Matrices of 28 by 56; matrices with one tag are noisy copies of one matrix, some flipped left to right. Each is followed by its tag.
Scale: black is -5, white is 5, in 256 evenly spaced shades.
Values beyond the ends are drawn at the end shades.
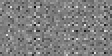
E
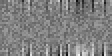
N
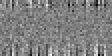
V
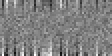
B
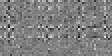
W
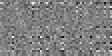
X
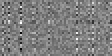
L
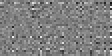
X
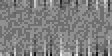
B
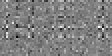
W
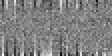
B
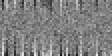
B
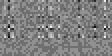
W
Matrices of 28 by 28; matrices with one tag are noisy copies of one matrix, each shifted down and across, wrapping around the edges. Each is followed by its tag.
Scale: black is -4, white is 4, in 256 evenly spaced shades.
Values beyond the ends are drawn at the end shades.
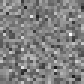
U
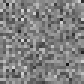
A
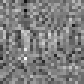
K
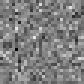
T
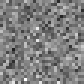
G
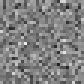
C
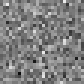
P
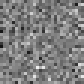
C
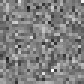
P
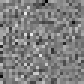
A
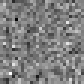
T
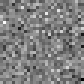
G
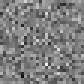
A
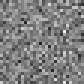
A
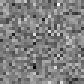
A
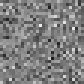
A
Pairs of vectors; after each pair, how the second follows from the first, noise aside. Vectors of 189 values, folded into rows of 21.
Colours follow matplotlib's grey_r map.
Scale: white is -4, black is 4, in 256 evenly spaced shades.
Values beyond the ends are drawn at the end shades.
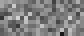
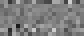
wrapped around, partly zeroed.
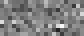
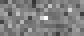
wrapped around, partly zeroed.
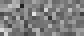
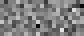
reversed, negated.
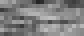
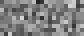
sign-scrambled.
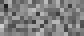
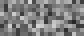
sign-scrambled.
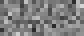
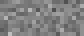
reversed, negated, shrunk.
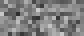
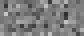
reversed, negated, partly zeroed.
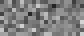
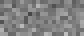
shrunk.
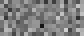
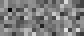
sign-scrambled.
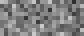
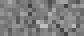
wrapped around, partly zeroed.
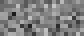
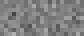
shrunk.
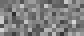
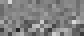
wrapped around, partly zeroed.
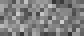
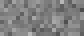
reversed, negated, shrunk.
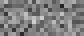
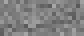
wrapped around, shrunk.
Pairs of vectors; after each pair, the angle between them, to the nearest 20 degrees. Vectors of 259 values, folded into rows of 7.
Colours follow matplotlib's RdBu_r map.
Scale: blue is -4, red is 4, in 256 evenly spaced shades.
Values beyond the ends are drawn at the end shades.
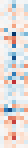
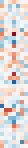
140 degrees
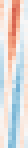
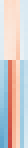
100 degrees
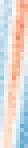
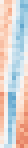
160 degrees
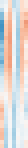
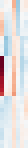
120 degrees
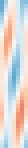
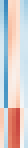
80 degrees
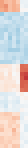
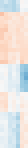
160 degrees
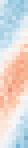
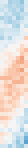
20 degrees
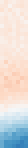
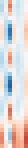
120 degrees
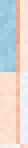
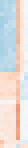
20 degrees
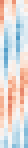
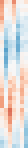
20 degrees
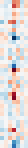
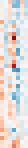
140 degrees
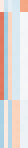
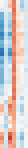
120 degrees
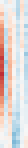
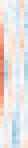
20 degrees
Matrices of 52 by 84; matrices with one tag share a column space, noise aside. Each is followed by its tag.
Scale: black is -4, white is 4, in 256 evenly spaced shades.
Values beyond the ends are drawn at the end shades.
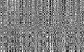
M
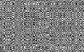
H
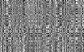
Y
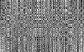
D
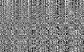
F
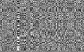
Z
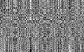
D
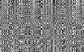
F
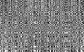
M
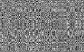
Z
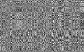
Z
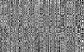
Y
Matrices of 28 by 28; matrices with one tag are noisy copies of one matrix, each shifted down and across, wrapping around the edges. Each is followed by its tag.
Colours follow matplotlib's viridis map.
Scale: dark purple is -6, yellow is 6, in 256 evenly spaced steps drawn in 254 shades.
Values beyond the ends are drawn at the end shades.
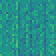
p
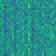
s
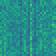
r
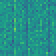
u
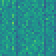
s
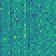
s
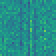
r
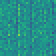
u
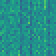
s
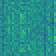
r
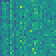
r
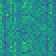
r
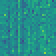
r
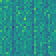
u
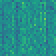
p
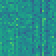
r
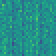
s
